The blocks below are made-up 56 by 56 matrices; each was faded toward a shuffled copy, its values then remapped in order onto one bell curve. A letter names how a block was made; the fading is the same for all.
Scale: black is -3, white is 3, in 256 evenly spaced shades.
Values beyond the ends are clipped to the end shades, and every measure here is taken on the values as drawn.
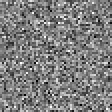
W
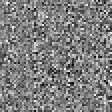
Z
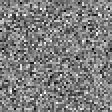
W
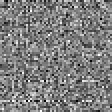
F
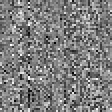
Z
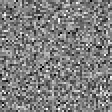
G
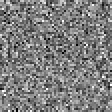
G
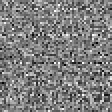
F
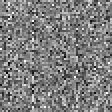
Z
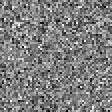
W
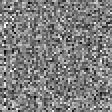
Z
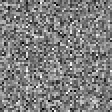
Z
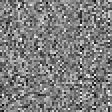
Z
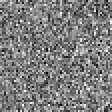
G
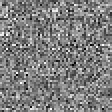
F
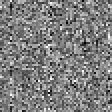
Z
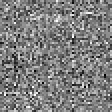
Z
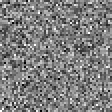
G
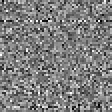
F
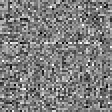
F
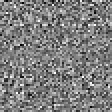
F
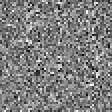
Z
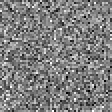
G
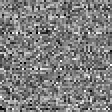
F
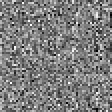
Z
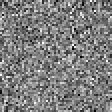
G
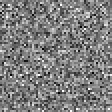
W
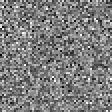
W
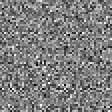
F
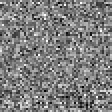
F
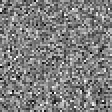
W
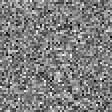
G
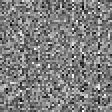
Z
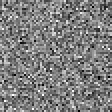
G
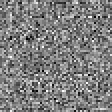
F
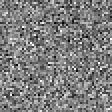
W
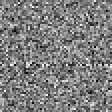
W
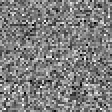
W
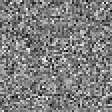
W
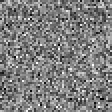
G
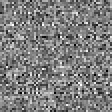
F
